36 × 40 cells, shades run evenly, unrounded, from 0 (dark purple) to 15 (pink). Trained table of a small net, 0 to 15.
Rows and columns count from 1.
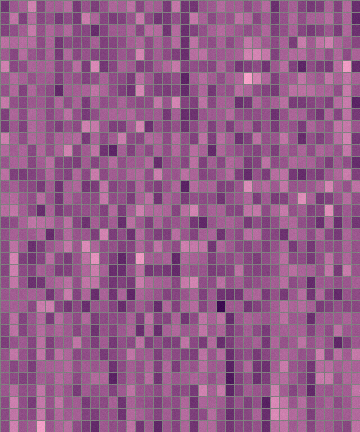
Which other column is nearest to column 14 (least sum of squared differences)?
20
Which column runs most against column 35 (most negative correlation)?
7
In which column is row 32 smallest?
26
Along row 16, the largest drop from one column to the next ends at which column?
21
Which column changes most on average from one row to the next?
11
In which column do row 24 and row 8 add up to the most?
16
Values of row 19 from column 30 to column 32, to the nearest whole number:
5 7 9
